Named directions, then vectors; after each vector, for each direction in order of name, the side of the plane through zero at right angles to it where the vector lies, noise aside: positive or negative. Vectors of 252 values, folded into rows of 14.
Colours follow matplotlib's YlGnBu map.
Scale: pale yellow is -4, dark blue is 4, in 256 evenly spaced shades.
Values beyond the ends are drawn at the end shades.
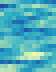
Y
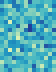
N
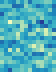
positive, negative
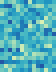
negative, positive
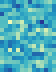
positive, negative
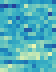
positive, positive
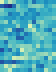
negative, positive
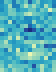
positive, positive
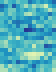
positive, positive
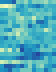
positive, negative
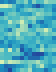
positive, negative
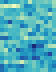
negative, negative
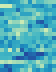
positive, negative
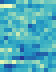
positive, negative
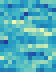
negative, negative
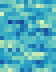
negative, positive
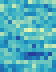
negative, negative
